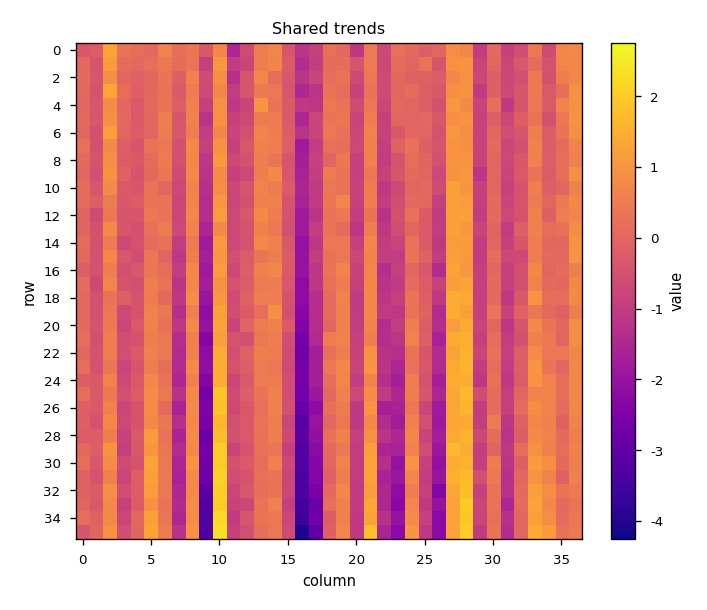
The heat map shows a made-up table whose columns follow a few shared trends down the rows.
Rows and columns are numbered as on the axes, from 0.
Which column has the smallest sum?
16
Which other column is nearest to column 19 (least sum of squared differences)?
14
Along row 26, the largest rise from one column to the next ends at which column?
10
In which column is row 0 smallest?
11
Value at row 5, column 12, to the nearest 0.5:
-0.5
